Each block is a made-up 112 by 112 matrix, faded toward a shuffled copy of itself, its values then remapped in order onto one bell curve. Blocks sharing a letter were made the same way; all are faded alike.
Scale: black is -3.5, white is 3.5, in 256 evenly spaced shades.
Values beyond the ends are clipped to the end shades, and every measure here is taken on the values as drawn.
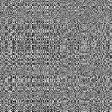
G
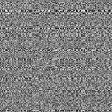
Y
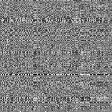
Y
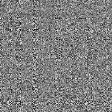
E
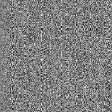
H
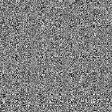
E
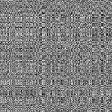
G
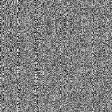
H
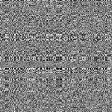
Y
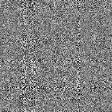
E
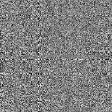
E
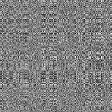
G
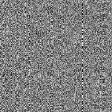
H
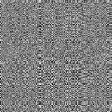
G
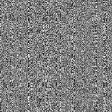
H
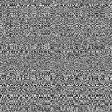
Y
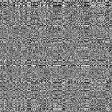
Y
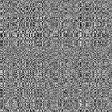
G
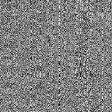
H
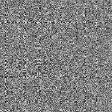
E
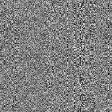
H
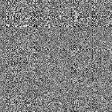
E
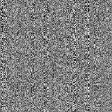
H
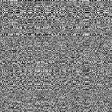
Y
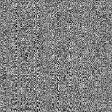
H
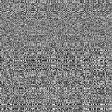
Y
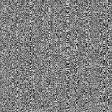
H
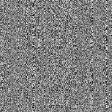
H
